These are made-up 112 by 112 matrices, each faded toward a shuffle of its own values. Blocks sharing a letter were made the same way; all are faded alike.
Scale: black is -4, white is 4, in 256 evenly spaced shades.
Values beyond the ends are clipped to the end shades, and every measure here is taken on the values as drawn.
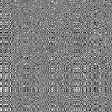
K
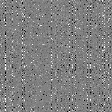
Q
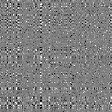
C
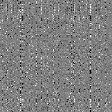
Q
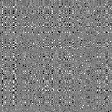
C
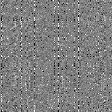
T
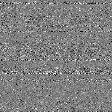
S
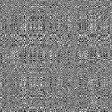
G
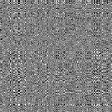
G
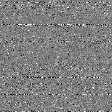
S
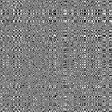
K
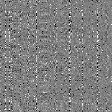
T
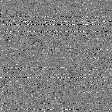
S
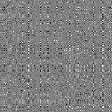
C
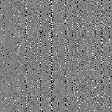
Q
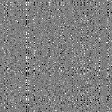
Q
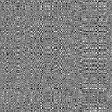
G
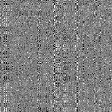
T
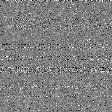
S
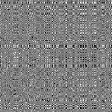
K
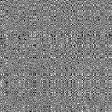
G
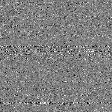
S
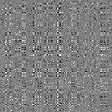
C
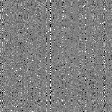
T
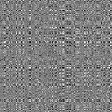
K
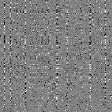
Q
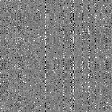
T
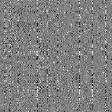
Q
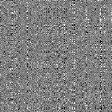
T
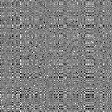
K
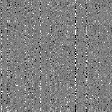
T
